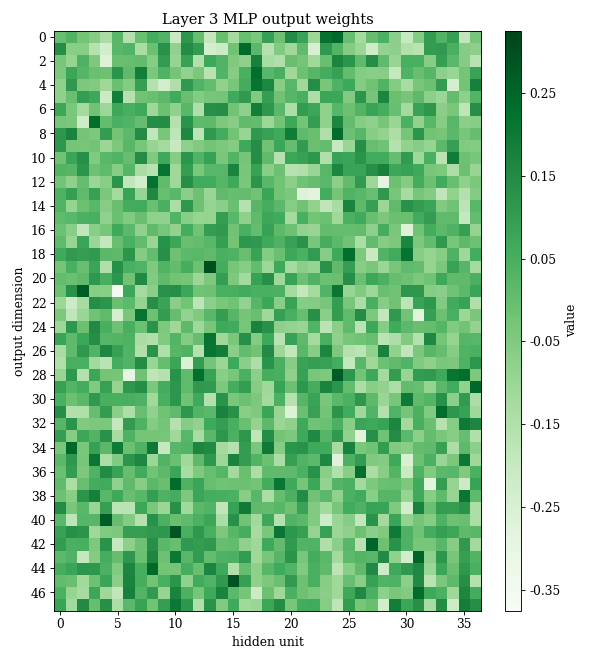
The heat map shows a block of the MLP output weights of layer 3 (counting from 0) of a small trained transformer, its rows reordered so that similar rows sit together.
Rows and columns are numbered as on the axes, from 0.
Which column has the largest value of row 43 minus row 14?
10
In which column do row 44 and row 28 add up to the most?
35
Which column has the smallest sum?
30
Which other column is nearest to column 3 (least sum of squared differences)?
25
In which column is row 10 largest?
34
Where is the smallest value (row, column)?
21, 5
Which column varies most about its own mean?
24
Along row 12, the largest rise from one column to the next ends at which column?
8
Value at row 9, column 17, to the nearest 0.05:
0.15
